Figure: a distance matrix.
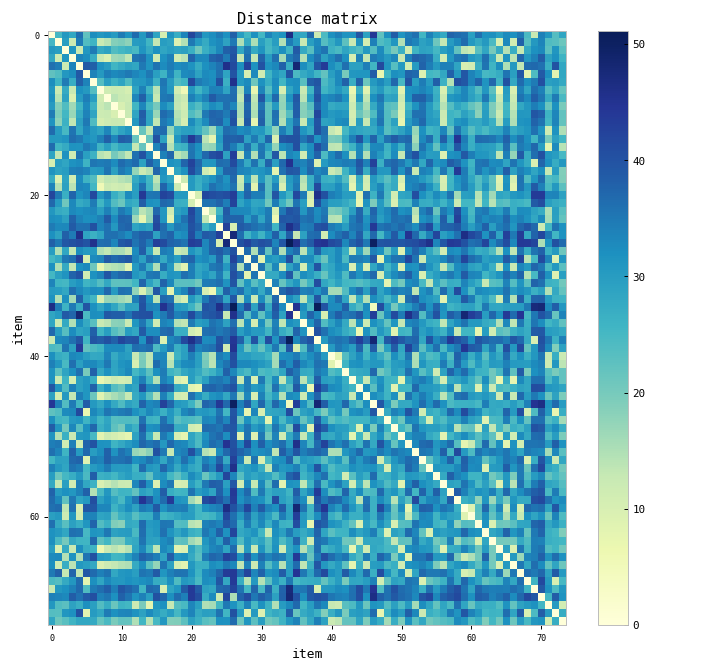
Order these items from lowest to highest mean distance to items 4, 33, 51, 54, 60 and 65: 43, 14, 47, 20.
43, 20, 14, 47
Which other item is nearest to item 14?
71
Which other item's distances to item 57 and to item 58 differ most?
6
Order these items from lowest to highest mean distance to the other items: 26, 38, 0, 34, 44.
44, 0, 34, 38, 26
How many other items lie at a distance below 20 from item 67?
6
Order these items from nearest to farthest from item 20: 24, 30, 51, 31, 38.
31, 51, 30, 24, 38
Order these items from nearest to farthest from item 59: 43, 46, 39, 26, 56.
46, 43, 56, 26, 39
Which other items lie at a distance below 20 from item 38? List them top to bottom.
0, 16, 69
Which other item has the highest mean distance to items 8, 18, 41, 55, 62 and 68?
26
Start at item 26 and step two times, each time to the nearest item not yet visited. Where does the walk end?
70
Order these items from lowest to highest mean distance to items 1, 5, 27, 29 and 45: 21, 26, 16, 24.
21, 16, 24, 26
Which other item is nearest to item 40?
41
